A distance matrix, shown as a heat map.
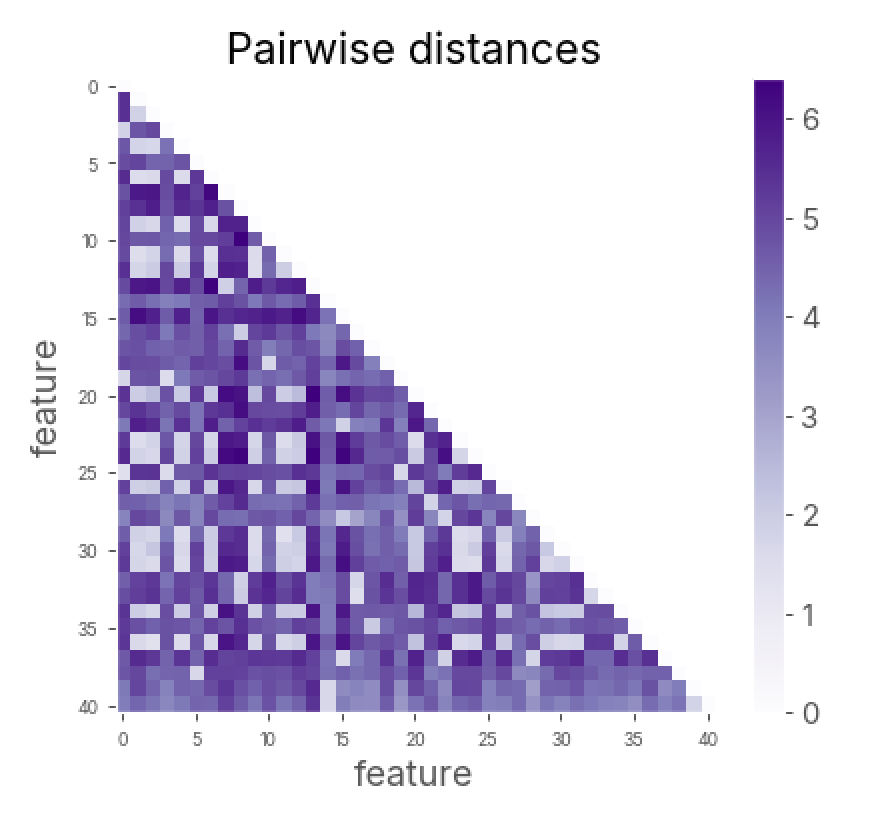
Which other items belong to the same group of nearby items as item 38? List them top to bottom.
5
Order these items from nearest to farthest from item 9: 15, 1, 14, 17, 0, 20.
1, 20, 14, 17, 0, 15
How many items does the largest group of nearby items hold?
16
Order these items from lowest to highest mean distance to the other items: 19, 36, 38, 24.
36, 24, 19, 38
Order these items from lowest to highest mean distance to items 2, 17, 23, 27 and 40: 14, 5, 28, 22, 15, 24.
24, 14, 28, 5, 22, 15
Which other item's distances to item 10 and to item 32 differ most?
8
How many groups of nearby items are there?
10
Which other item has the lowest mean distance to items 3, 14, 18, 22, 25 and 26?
19
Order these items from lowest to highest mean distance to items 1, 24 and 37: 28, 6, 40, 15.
6, 28, 40, 15
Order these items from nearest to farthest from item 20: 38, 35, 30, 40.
30, 40, 35, 38
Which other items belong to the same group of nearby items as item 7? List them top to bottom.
13
